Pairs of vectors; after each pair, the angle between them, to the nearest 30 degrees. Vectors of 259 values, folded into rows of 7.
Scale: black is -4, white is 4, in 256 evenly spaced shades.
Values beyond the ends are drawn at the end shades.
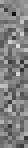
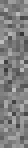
120 degrees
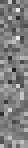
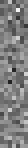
30 degrees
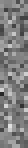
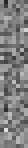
90 degrees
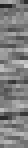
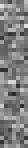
120 degrees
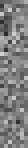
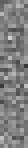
90 degrees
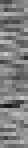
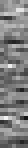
90 degrees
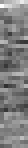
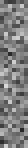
90 degrees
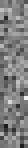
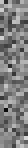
90 degrees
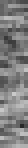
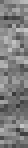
150 degrees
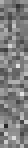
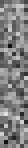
150 degrees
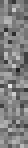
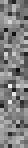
30 degrees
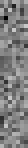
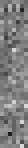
60 degrees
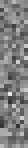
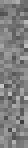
60 degrees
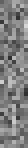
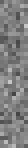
60 degrees
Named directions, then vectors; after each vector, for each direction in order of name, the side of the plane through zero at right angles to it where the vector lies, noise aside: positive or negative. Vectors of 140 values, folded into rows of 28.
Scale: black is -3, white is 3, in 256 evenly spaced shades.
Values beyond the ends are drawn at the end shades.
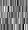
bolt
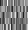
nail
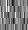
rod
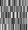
negative, positive, positive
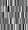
positive, positive, negative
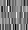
negative, negative, positive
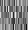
negative, positive, positive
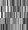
positive, negative, positive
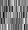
negative, positive, negative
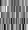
positive, positive, positive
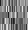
negative, positive, positive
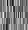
positive, negative, positive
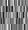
negative, positive, negative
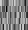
negative, negative, negative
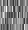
positive, negative, positive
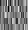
positive, positive, negative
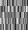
negative, negative, positive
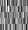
negative, negative, positive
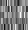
positive, positive, negative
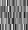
negative, negative, positive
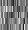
positive, negative, positive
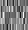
positive, negative, positive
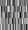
negative, negative, positive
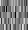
negative, negative, negative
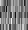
negative, negative, negative
